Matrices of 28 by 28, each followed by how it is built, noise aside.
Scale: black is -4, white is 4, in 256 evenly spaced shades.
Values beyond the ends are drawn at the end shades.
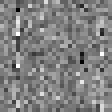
uneven columns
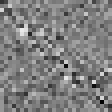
banded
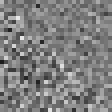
lower triangular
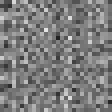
repeating rows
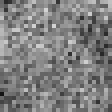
smooth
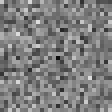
repeating rows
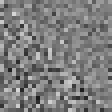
lower triangular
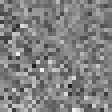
lower triangular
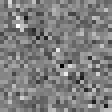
banded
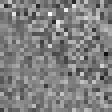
upper triangular
